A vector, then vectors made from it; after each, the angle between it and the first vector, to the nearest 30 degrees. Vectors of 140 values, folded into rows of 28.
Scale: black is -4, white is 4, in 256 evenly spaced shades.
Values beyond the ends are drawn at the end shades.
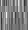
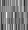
30 degrees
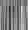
90 degrees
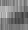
60 degrees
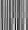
90 degrees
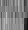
60 degrees
